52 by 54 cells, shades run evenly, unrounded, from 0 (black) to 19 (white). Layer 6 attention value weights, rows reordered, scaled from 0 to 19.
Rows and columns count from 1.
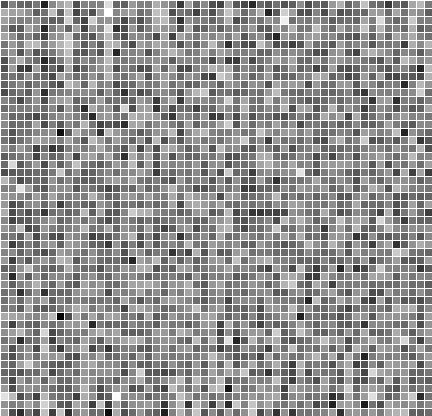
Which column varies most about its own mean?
14
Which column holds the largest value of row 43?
29
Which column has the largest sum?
9
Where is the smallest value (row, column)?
40, 8
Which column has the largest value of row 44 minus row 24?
6
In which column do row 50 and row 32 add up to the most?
15
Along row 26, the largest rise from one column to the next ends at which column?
24
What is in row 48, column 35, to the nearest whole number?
14
